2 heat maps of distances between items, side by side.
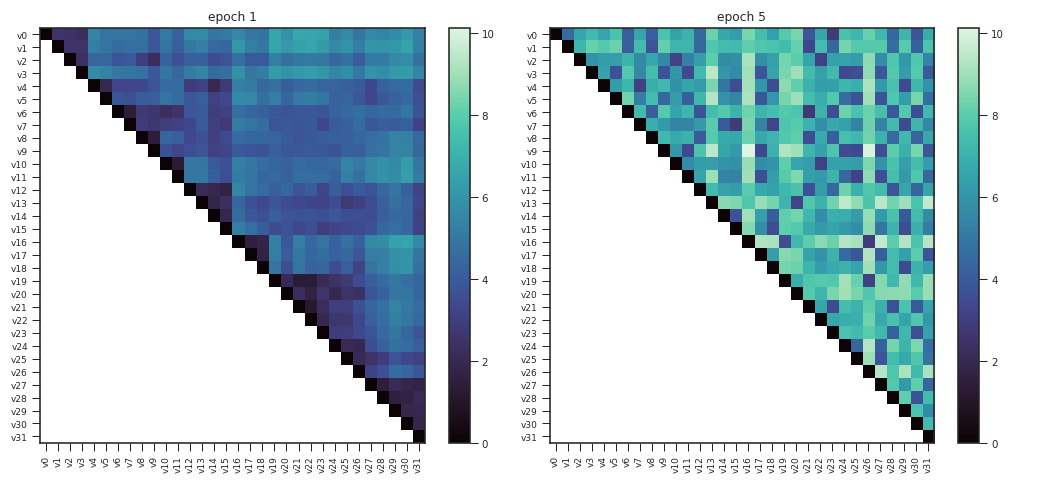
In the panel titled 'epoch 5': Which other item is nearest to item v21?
v6
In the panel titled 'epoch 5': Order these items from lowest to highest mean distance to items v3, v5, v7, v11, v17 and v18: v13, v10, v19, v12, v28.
v10, v12, v28, v19, v13
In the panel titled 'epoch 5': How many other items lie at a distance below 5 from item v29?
5
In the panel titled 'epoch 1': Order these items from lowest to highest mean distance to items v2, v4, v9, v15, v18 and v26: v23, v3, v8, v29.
v8, v23, v3, v29
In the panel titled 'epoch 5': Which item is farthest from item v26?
v9
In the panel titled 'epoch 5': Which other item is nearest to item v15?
v7
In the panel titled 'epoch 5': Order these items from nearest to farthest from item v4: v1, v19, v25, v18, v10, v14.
v18, v14, v10, v25, v1, v19
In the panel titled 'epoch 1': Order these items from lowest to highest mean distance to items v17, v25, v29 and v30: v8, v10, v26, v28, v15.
v28, v26, v15, v8, v10
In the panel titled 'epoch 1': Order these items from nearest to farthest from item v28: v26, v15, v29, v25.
v29, v25, v26, v15
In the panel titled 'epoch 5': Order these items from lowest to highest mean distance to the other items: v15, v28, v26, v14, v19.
v15, v14, v28, v19, v26
